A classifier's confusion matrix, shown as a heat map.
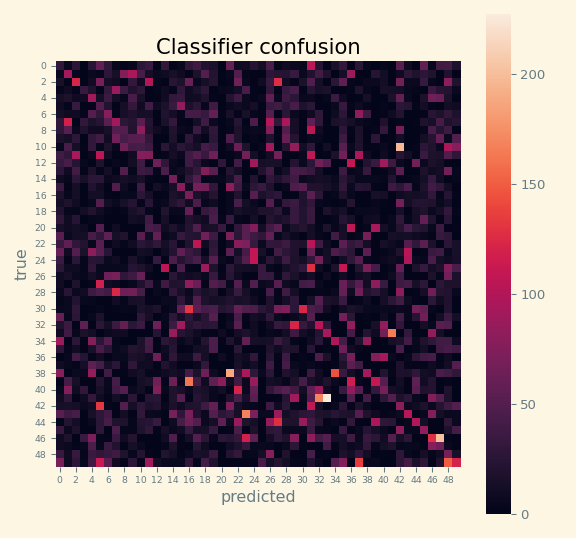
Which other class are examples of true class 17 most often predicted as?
42
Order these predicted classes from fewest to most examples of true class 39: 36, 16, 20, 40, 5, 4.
4, 5, 40, 20, 36, 16
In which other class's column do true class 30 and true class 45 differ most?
16
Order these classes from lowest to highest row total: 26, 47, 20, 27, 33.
47, 26, 33, 20, 27
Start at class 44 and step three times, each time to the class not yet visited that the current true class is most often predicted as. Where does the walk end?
15
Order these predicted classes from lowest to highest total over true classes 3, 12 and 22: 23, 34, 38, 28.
34, 38, 28, 23
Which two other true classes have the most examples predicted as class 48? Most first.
49, 10
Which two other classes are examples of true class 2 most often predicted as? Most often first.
27, 11
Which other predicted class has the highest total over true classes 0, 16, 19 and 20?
31
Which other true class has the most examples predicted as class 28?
7
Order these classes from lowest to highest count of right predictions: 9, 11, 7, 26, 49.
26, 9, 11, 7, 49
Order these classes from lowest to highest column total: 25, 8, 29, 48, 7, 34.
25, 34, 8, 7, 29, 48
